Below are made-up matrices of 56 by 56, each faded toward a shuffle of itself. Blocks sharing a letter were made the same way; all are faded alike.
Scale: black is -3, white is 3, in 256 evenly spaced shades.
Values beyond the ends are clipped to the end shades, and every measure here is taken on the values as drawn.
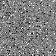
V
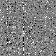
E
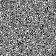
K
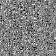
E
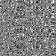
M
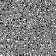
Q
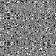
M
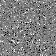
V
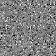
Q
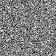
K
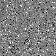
V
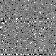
M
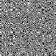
M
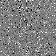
V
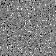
V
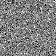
K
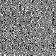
E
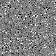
V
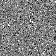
K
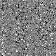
V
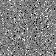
V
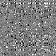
M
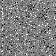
V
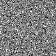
K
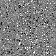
V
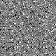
Q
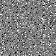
E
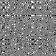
M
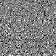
Q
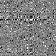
M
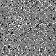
Q
